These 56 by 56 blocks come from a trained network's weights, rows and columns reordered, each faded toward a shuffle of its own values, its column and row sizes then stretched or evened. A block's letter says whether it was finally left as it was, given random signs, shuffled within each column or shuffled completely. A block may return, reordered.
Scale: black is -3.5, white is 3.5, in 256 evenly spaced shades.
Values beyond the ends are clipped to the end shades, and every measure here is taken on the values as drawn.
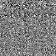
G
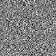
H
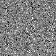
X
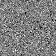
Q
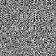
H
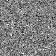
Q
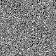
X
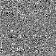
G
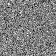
Q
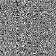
H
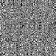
H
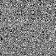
G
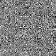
H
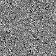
X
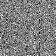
X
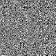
G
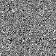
G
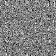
X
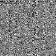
G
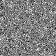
Q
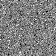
Q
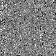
X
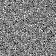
Q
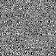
H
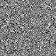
H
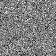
Q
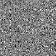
G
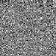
H
